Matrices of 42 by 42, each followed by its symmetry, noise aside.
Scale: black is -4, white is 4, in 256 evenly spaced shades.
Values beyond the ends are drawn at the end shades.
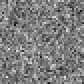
symmetric across the other diagonal.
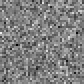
antisymmetric.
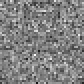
mirrored left to right.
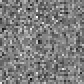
mirrored top to bottom.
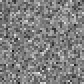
symmetric across the other diagonal.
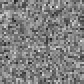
antisymmetric.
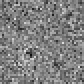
symmetric across the other diagonal.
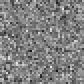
antisymmetric.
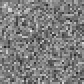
symmetric.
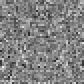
mirrored left to right.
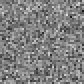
antisymmetric.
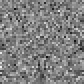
mirrored left to right.
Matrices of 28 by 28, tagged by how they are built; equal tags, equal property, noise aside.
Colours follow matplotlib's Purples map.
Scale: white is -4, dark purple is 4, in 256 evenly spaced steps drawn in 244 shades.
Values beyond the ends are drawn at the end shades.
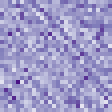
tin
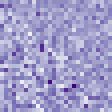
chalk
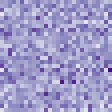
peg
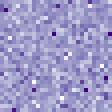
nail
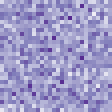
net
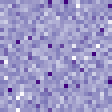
nail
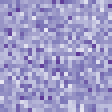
net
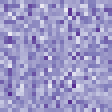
peg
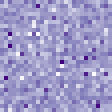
nail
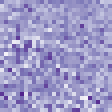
chalk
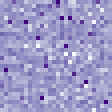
nail
